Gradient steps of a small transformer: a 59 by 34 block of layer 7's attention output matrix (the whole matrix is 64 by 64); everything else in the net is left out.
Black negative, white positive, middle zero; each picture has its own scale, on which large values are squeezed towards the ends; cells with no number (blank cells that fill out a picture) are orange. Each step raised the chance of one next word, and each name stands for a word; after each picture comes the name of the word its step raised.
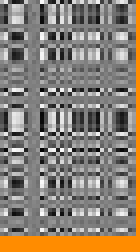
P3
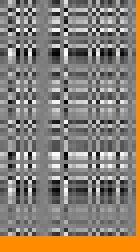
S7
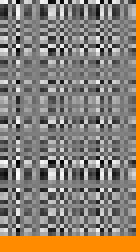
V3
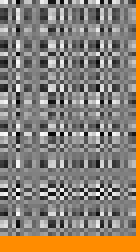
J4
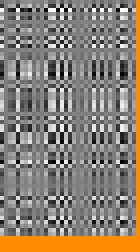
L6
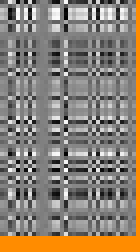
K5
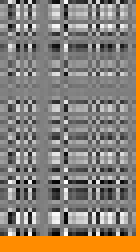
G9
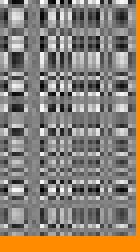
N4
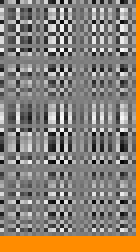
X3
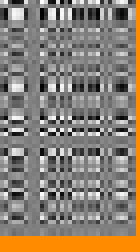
K5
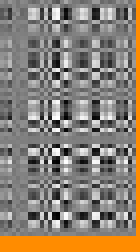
K5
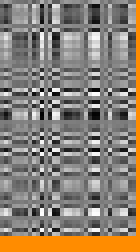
P3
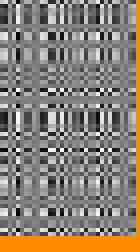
P3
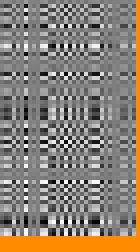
G9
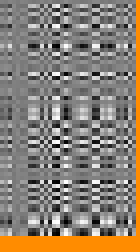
G9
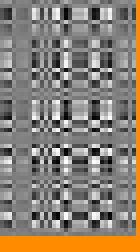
K5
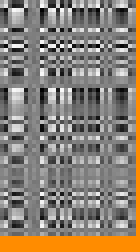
L6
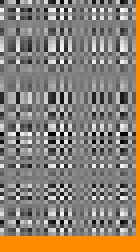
J4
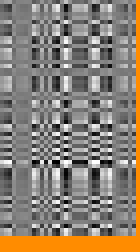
V3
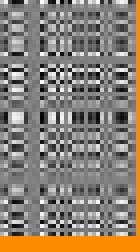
X3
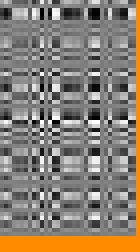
K5
